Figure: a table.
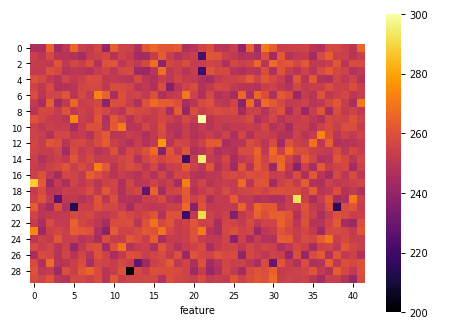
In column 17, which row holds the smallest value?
5
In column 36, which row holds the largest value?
11
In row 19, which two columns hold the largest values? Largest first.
33, 40
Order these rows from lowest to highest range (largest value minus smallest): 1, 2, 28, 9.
2, 1, 9, 28
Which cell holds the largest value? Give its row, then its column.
9, 21
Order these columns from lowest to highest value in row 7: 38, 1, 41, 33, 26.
26, 1, 33, 38, 41
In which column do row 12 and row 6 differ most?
16
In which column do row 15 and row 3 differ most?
21
